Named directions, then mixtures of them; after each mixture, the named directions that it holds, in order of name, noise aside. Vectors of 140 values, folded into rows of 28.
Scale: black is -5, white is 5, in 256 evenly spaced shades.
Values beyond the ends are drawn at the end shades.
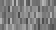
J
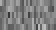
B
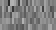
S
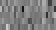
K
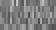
B, J.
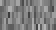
B.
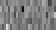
J, K.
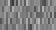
J, S.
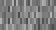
J.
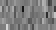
K.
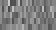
S.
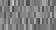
J, S.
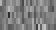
B.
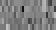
K.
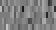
K.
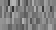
S.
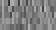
S.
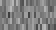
B, J.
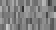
J, K.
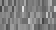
J, K.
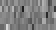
K.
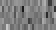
K.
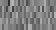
J, S.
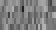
B, K.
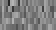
S.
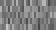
J, K.
